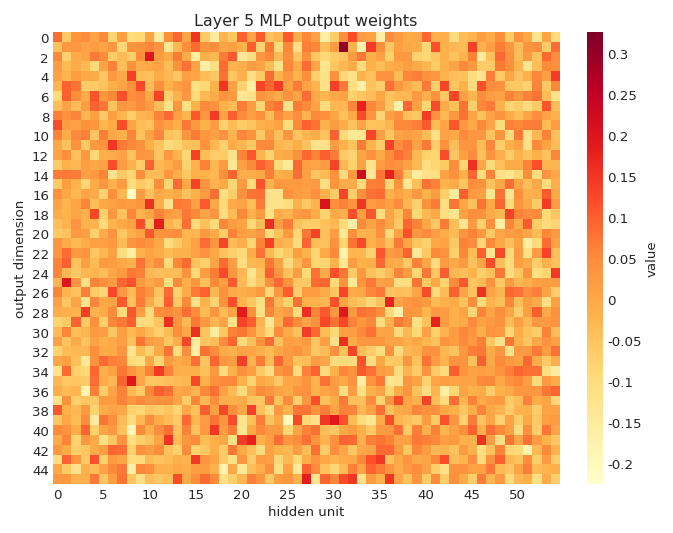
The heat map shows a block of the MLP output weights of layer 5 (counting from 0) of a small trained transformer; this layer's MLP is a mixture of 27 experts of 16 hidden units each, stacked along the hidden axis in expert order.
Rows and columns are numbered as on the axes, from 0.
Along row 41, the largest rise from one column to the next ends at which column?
20
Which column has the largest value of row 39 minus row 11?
29
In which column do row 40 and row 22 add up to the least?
8
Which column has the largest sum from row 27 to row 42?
31
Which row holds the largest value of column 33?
14
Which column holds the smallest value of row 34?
54
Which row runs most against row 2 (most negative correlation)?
41
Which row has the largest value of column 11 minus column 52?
19
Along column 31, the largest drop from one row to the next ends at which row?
2
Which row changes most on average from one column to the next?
39
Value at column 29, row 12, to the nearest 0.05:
0.1
